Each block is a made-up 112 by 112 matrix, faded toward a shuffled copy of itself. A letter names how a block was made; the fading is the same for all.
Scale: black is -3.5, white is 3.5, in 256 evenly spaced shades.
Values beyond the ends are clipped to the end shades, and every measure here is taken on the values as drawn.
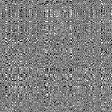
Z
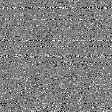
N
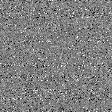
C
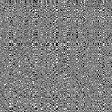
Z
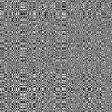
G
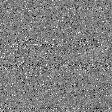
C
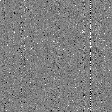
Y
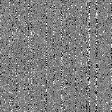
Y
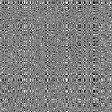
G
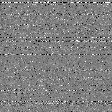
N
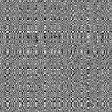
G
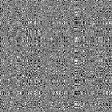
Z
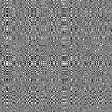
G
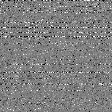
N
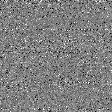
C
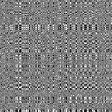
G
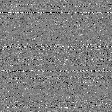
N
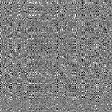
Z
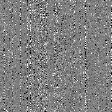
Y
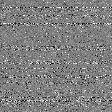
N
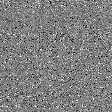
C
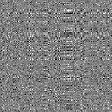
Z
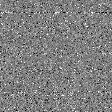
C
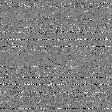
N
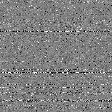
N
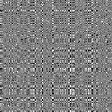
G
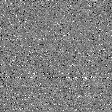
C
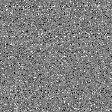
C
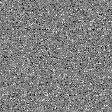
C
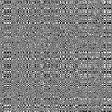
G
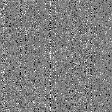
Y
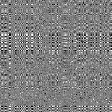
G
